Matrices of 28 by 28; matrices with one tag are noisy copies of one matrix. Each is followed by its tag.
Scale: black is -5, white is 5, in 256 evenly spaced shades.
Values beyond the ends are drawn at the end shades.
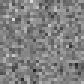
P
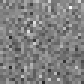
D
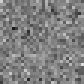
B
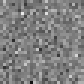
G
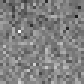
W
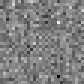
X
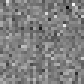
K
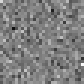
B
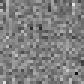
K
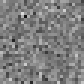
G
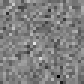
X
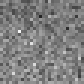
W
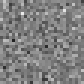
G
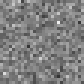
X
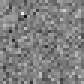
G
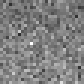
W
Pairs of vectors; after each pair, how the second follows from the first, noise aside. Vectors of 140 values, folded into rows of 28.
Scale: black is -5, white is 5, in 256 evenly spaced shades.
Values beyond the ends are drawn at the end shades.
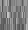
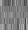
reversed, partly zeroed.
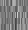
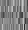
wrapped around, negated.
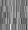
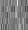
reversed, partly zeroed.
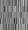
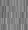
wrapped around, negated, shrunk.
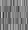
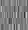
reversed, partly zeroed.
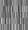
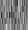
wrapped around, negated.
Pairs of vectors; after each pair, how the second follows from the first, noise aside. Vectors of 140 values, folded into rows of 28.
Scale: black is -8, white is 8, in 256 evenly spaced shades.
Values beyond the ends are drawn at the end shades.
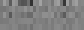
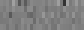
partly zeroed.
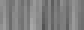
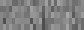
sign-scrambled.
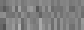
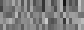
reversed, negated, scaled up.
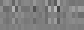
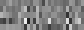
reversed, negated, scaled up.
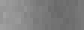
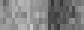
wrapped around, negated, scaled up.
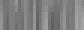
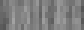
wrapped around, negated.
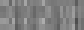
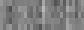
wrapped around, negated.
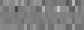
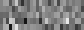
reversed, negated, scaled up.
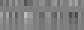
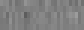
negated, shrunk.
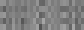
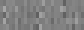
negated, partly zeroed.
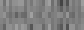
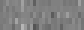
reversed, negated, partly zeroed.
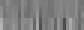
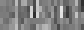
wrapped around, negated, scaled up.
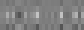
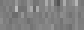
wrapped around, partly zeroed.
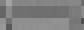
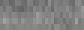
wrapped around, partly zeroed.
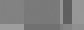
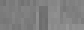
wrapped around, shrunk.
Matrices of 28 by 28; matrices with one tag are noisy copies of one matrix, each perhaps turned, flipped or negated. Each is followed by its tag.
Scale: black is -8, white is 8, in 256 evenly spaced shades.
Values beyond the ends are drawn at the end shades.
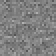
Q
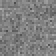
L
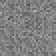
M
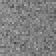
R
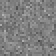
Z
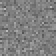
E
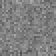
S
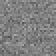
Q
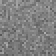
R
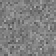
Z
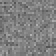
S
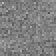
L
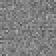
E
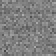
M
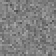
Z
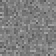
E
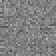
E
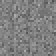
M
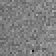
R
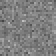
S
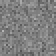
S
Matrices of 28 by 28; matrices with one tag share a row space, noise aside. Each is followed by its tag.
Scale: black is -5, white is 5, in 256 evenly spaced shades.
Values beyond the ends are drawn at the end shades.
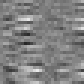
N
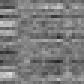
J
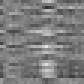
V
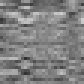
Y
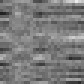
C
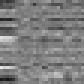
J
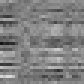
J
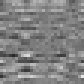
Y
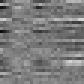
C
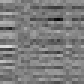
J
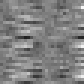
N
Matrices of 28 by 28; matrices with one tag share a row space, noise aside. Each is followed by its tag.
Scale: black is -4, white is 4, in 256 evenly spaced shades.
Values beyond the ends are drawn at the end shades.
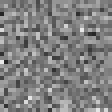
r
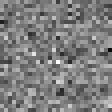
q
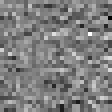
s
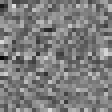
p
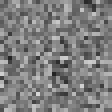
r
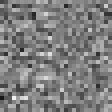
p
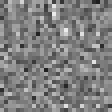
r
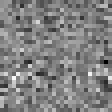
p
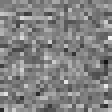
p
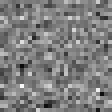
p
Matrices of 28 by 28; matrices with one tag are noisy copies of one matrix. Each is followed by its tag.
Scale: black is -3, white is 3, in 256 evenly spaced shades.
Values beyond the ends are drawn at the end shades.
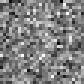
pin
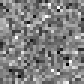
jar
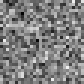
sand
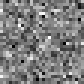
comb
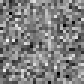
pin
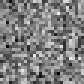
pin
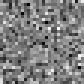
sand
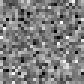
sand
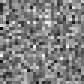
pin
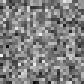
pin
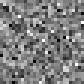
jar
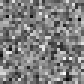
comb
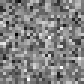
pin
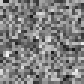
comb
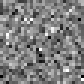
jar
